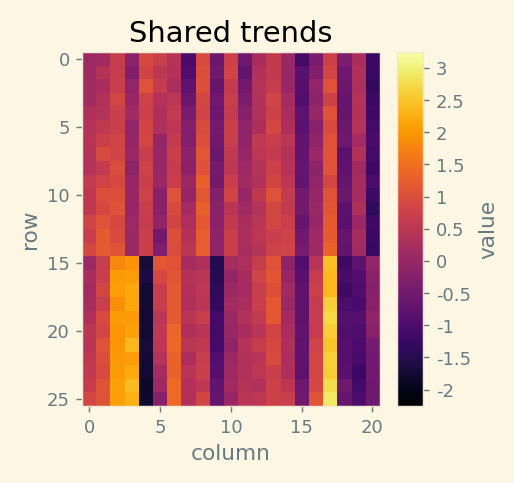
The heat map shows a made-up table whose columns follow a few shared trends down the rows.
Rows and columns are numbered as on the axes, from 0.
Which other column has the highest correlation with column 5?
20
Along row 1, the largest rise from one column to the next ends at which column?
8
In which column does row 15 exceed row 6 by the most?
3
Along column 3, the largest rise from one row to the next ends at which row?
15
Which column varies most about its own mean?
4
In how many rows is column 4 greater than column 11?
15
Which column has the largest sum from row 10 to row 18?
17
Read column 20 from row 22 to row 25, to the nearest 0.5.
-0.5 -0.5 -0.5 -0.5
